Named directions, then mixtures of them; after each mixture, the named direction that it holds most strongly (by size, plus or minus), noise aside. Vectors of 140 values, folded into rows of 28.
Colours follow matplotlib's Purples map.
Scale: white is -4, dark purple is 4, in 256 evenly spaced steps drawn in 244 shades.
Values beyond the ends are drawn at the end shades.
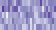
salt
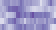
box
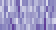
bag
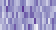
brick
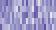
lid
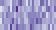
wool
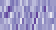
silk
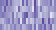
lid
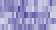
box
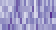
lid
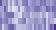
box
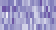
salt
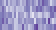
brick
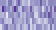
salt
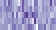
brick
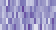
brick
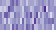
silk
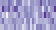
salt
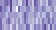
wool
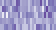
salt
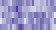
box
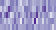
silk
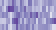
box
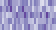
wool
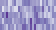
salt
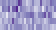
salt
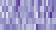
bag
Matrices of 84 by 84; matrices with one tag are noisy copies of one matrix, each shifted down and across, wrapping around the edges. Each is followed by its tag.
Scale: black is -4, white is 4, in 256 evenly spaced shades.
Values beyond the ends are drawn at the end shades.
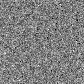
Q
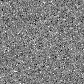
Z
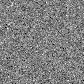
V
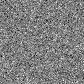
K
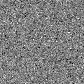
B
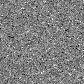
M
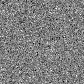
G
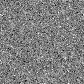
M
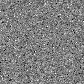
K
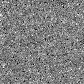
Z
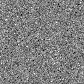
K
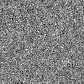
Q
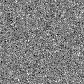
G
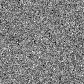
Z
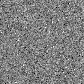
K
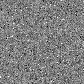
Z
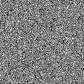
Z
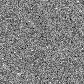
M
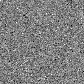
K
